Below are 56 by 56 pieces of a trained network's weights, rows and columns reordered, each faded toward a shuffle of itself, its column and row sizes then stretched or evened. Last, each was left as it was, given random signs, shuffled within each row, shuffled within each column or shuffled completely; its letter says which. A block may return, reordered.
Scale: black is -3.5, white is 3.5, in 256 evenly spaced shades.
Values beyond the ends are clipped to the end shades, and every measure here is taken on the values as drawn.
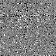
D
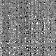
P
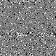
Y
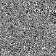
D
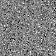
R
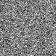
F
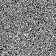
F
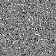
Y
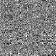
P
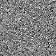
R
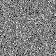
F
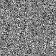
R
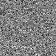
Y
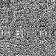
P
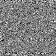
Y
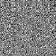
P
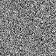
R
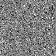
R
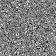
F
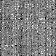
P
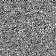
Y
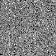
R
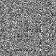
P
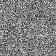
Y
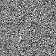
R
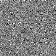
Y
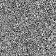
R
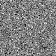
F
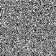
R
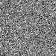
F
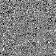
D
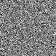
F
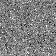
F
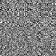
P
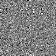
D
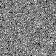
F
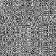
P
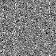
R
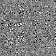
D
